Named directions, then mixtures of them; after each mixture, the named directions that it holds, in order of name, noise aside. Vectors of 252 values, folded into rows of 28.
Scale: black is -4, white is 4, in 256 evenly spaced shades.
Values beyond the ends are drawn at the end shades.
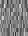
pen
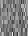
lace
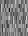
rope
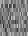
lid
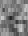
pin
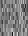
lace.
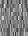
pen.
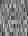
lace, lid.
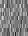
pen.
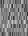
lace, lid, rope.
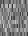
lid.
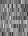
lace, lid, pin.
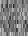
lid, pen, pin.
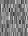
lace, rope.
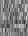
lid, pin, rope.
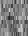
lace, pin, rope.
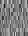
pen.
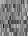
lace, lid, pin.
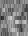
pin.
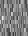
lid, pen.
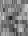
pin.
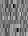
lid, pen, rope.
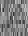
lace, pin, rope.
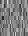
pen.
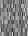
lace.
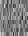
lace, lid, pen.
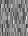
rope.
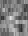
pin.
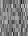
lace.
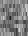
lid, pin.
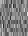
lace, lid.
